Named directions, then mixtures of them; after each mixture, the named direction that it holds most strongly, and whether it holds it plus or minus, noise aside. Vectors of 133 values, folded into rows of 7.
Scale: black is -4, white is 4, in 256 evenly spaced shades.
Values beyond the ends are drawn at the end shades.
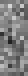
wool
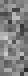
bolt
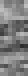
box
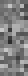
wool, plus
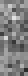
wool, plus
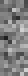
bolt, minus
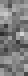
box, plus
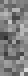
bolt, minus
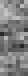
box, plus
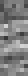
box, minus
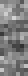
box, plus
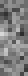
bolt, plus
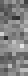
box, minus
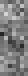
wool, plus
